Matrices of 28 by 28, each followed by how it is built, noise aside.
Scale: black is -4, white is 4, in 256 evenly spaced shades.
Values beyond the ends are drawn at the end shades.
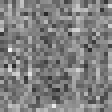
blocks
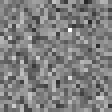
repeating rows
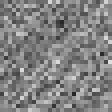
Hankel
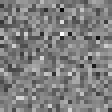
uneven rows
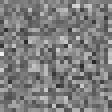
blocks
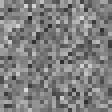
repeating rows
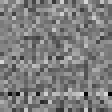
uneven rows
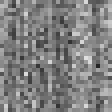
blocks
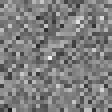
Hankel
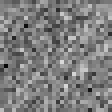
Hankel
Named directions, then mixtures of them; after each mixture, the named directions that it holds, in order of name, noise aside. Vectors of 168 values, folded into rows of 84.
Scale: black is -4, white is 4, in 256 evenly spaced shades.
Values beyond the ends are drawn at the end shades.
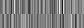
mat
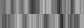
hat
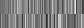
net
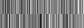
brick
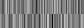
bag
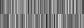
net.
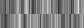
brick, hat.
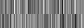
hat, mat, net.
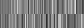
net.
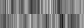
hat.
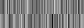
bag.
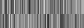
bag, hat, mat.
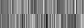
hat, net.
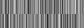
bag, mat, net.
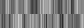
bag, hat.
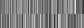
brick, net.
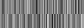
bag.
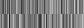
bag, brick.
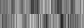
hat.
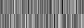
mat, net.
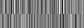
mat.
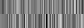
bag, brick, net.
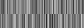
bag, net.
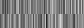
brick, mat, net.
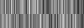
brick, hat, mat.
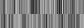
bag, hat, mat.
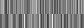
bag.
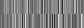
bag, mat, net.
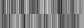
bag, brick, hat.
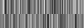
bag, hat, mat.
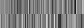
net.
